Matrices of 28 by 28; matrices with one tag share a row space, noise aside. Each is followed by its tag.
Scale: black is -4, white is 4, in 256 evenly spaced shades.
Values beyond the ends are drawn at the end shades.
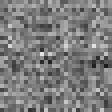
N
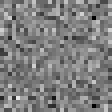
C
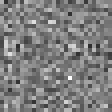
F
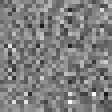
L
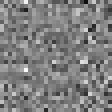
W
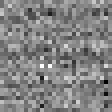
N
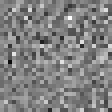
L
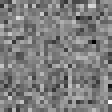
C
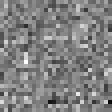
W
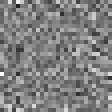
C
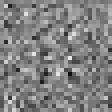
F
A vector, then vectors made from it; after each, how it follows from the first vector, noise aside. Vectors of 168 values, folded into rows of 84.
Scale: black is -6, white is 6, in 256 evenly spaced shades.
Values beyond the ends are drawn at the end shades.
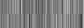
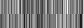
scaled up.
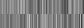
sign-scrambled.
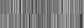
copied.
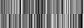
scaled up.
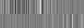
wrapped around, negated, partly zeroed.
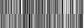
scaled up.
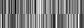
wrapped around, scaled up.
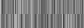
reversed.
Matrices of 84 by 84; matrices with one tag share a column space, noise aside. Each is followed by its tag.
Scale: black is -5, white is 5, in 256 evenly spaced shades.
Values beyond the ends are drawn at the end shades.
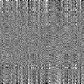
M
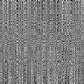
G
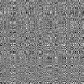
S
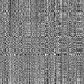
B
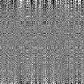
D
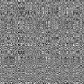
S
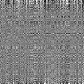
D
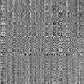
B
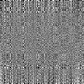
M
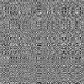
S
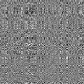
S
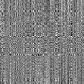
B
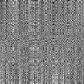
G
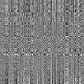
B
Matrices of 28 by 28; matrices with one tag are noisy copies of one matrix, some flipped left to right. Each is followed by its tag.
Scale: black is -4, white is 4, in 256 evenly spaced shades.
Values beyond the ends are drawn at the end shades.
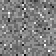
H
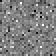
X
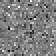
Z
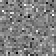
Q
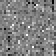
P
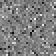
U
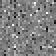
X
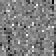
P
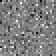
X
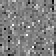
P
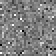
U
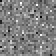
X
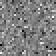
U
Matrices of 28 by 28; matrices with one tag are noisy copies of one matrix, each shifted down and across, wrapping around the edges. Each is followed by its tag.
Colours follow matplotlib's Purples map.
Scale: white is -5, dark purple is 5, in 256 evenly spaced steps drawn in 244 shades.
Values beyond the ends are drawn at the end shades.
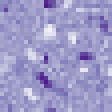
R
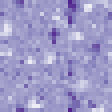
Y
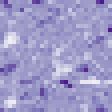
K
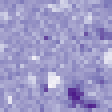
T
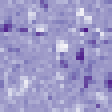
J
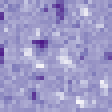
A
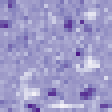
K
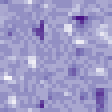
A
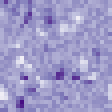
J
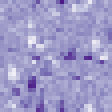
J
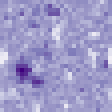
T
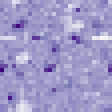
K
